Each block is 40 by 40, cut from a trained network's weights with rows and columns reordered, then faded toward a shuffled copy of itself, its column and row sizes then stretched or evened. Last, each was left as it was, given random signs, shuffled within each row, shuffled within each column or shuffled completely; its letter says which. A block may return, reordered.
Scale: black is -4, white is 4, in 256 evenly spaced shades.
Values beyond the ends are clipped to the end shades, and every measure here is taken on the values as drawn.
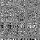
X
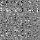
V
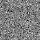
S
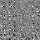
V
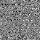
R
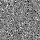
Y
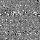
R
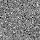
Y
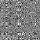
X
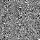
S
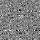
V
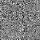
V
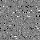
R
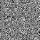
V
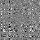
V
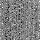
S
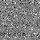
R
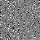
S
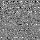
R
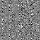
S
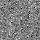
S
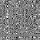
X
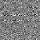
X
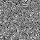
Y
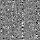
S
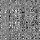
X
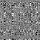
X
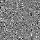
S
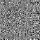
V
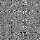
V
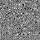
R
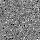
Y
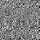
X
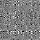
X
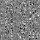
S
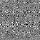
V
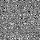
R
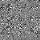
V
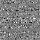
R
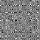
X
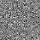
V
